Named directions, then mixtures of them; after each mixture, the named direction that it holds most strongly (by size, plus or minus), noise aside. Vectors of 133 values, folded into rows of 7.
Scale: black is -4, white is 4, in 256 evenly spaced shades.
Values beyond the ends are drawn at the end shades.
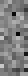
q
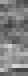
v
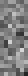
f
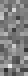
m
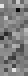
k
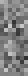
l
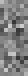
l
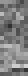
v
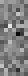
l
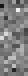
k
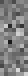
f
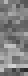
v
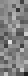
f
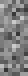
q
